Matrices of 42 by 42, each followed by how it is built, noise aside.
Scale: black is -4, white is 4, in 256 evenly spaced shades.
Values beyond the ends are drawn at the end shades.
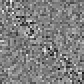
banded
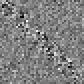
banded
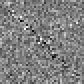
banded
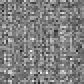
blocks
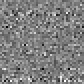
uneven rows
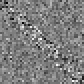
banded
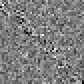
banded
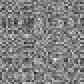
blocks
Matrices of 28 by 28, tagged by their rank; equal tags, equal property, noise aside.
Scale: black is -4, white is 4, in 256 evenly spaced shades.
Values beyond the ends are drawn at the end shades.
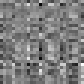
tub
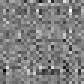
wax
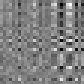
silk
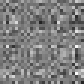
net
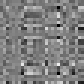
tub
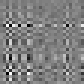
silk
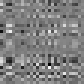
tub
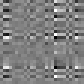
silk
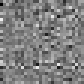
wax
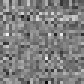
wax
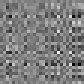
tub
